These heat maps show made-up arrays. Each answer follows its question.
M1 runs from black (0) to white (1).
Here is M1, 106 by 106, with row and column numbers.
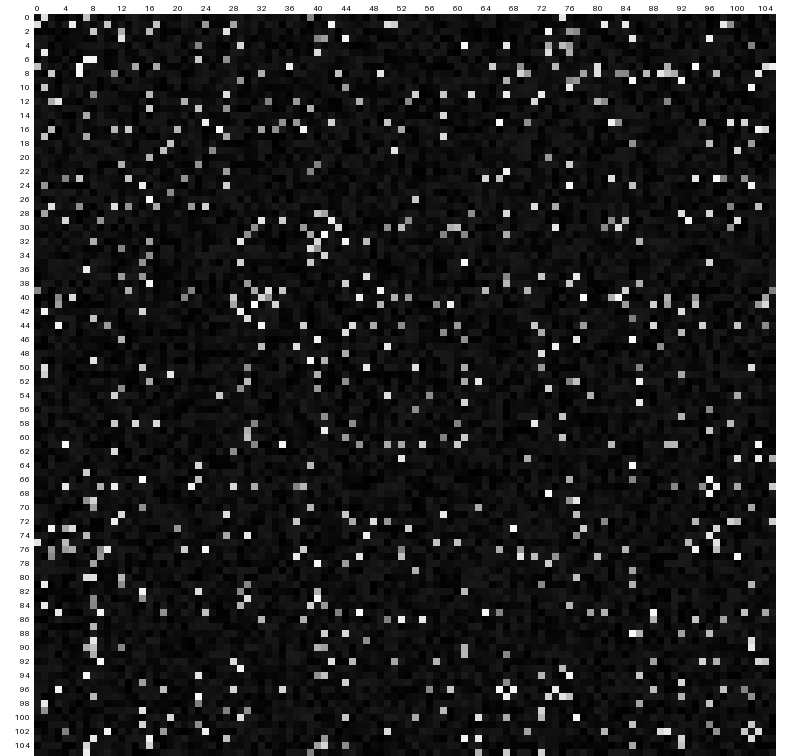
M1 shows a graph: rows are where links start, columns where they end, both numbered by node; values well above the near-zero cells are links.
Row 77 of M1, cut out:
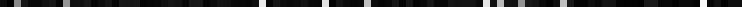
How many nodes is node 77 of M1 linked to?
10
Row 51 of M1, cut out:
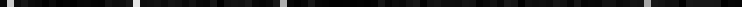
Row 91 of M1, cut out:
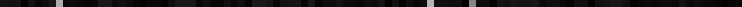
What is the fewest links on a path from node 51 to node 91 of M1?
4
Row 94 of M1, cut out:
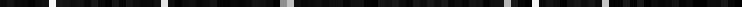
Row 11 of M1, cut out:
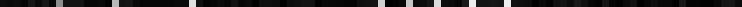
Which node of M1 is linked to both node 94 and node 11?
node 72
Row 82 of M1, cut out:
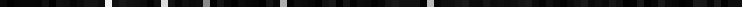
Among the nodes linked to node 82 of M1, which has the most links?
node 40
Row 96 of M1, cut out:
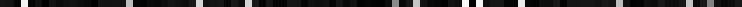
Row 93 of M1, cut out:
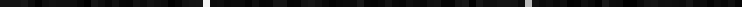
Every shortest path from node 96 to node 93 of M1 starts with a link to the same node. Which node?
node 35
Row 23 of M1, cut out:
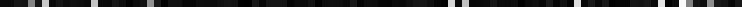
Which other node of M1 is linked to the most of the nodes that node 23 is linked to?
node 76
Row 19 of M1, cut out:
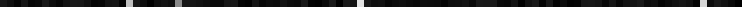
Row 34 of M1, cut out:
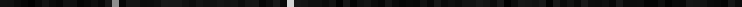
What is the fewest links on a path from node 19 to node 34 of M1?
5
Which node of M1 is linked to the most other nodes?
node 8
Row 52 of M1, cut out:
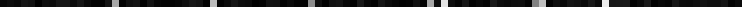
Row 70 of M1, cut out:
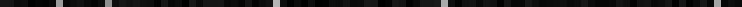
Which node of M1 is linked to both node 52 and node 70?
node 63
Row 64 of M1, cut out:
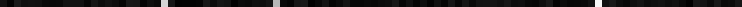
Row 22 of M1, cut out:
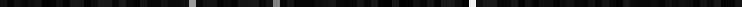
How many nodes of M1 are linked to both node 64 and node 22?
1
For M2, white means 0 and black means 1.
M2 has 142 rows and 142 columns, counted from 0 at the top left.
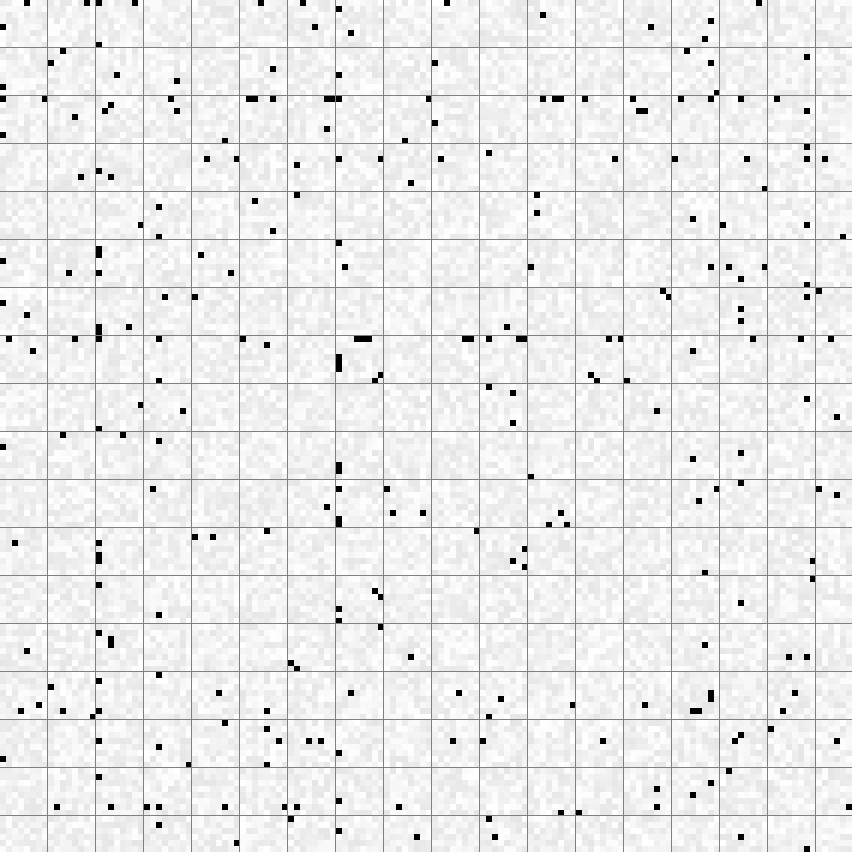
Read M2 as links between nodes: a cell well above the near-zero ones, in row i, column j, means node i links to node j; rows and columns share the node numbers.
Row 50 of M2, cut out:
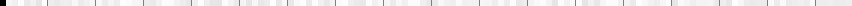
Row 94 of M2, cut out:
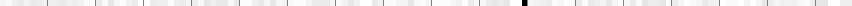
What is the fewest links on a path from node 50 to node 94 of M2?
5
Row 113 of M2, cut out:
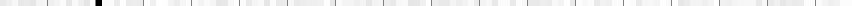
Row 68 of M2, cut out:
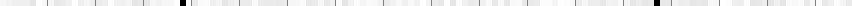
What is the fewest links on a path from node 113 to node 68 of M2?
6
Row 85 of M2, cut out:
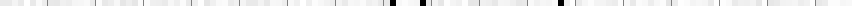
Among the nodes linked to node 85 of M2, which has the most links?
node 93
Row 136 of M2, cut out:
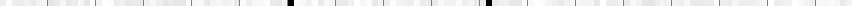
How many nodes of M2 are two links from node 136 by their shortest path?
5
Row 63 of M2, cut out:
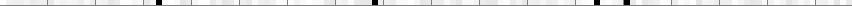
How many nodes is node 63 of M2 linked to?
4
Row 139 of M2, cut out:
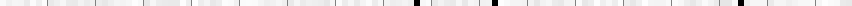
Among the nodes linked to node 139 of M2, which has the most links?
node 123
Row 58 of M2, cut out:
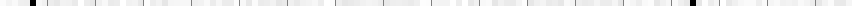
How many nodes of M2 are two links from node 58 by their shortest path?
4
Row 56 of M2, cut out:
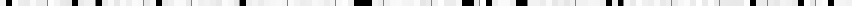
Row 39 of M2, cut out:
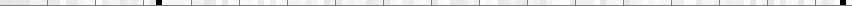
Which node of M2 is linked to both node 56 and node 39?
node 26
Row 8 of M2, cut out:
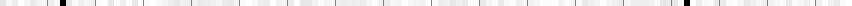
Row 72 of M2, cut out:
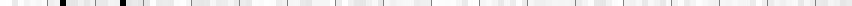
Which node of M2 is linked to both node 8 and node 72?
node 10
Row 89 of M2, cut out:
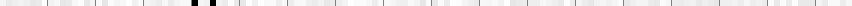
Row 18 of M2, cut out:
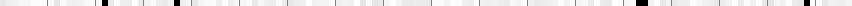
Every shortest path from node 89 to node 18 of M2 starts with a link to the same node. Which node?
node 32
